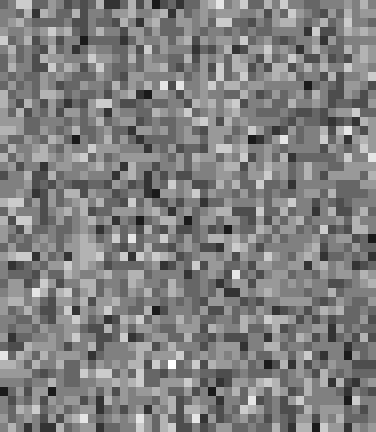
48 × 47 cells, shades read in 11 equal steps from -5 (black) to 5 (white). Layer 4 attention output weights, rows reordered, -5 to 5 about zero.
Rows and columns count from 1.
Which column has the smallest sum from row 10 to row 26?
18
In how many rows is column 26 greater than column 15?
19
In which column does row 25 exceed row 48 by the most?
4
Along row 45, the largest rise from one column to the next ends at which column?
45
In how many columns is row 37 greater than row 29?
17
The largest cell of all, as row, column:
41, 22
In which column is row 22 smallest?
20
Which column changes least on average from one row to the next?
38
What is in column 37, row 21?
-3
